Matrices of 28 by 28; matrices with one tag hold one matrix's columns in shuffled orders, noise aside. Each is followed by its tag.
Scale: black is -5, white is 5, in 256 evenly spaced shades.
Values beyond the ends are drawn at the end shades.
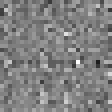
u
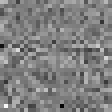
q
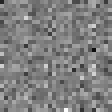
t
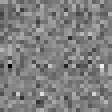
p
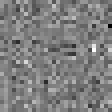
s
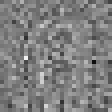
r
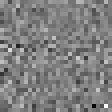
q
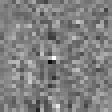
r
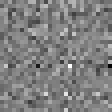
p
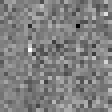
s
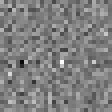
u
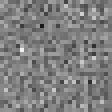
s
